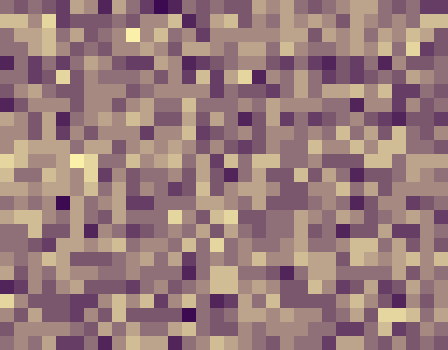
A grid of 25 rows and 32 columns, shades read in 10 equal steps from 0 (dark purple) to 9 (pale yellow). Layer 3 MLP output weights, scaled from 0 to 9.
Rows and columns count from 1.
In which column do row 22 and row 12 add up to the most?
1
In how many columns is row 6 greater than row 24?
11
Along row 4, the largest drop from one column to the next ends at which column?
31
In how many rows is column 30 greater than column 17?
9
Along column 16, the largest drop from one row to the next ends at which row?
22
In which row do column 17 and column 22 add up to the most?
16
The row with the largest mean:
12
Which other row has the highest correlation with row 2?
19
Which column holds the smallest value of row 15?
5
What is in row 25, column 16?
7
